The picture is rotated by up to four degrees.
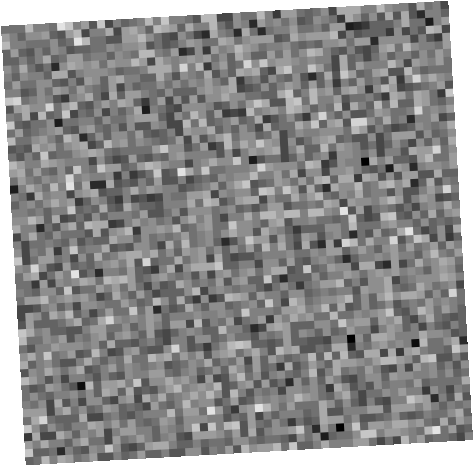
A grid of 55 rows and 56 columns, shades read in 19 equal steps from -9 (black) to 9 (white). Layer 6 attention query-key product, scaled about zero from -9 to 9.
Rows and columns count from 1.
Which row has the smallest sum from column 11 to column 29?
21
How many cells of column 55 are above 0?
19
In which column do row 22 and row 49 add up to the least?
44
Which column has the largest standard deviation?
8
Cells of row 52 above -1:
29
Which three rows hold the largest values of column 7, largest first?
34, 37, 7
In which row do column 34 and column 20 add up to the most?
42
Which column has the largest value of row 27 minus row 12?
48
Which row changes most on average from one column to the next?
30
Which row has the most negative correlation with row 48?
24
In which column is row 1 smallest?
35
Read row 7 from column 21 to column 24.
3 0 6 0
